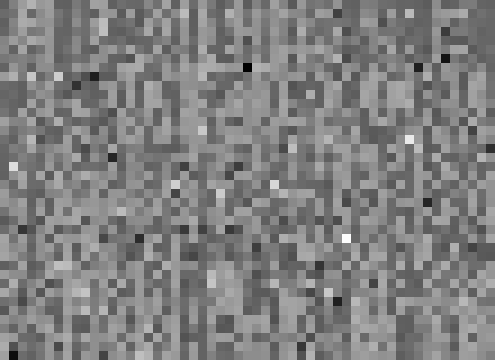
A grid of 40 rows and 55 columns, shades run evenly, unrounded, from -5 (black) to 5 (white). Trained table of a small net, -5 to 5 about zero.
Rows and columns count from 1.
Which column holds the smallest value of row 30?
36
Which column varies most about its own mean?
39
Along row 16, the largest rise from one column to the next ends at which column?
46
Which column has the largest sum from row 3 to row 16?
23
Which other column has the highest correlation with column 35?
17
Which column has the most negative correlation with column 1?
45
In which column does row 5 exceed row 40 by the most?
2
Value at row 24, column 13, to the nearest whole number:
1
